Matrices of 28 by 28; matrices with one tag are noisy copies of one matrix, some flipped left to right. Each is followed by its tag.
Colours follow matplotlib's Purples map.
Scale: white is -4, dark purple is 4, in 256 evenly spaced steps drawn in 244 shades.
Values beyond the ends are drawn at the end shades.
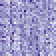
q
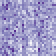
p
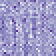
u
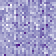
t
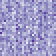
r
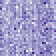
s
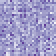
q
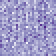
r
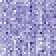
q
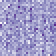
q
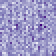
r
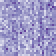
p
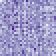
t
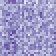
s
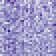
s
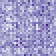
t
